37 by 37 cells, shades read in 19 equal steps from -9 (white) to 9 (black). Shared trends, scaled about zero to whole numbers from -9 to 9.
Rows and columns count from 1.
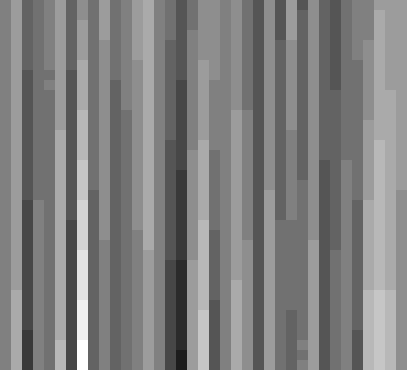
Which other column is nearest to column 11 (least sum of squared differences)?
9
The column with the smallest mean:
8
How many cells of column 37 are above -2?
18
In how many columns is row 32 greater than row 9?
15
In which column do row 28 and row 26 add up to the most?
17
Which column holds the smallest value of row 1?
14
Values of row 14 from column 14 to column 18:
-3 0 2 4 0
